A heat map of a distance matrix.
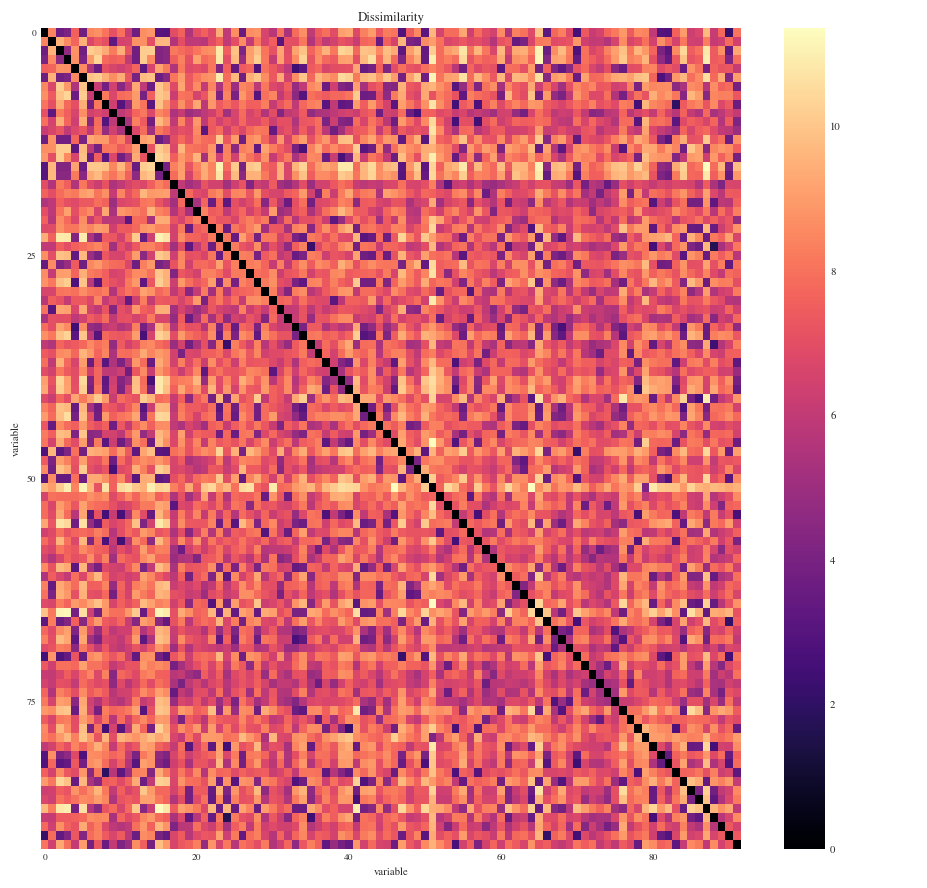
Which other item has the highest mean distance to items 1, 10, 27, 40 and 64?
51
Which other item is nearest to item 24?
88
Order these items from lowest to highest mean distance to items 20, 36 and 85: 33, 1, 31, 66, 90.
31, 1, 90, 66, 33
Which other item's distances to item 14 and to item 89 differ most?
39
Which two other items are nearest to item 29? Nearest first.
56, 52
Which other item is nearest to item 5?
81
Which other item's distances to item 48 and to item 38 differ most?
30
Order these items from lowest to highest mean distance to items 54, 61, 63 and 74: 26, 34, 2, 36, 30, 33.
33, 30, 36, 26, 34, 2
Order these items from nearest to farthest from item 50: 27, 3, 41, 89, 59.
3, 59, 41, 89, 27
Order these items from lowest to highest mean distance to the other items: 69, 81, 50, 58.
69, 58, 81, 50
